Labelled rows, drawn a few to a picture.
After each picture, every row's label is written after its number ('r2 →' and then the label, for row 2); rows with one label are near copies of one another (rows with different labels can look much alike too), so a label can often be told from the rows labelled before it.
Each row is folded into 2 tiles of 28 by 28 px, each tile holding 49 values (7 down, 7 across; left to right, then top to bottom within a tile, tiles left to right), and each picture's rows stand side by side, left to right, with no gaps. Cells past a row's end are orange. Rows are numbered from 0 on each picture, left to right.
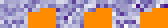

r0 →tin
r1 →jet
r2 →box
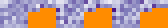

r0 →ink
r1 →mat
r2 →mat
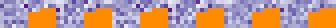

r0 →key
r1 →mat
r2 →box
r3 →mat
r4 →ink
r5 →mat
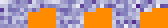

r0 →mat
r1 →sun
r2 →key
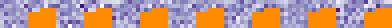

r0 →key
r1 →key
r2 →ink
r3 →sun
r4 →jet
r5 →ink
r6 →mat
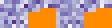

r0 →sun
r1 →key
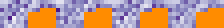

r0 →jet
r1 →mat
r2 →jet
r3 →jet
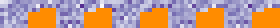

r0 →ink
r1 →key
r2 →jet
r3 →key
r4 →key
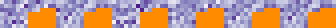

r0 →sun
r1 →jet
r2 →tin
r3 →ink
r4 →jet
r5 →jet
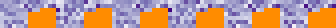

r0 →box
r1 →mat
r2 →box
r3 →mat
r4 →box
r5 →box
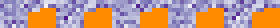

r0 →key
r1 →jet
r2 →box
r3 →sun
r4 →jet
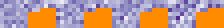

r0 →key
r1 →ink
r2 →jet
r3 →jet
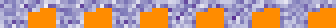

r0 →key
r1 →sun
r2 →sun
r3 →jet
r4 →jet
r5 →ink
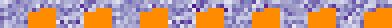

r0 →ink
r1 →tin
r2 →ink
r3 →tin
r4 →mat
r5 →box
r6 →jet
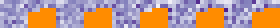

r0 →sun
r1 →ink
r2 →key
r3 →mat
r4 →mat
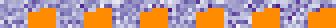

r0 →tin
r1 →key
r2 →ink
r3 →mat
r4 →box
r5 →jet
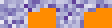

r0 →tin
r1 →jet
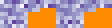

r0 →sun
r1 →sun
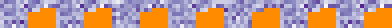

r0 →key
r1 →key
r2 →ink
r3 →key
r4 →jet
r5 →key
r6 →key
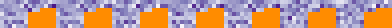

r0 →box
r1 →box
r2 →sun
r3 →box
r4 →box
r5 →jet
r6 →ink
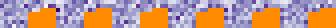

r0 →key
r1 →mat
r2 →sun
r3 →jet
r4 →mat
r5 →ink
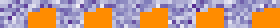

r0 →jet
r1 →sun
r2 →key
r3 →tin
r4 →ink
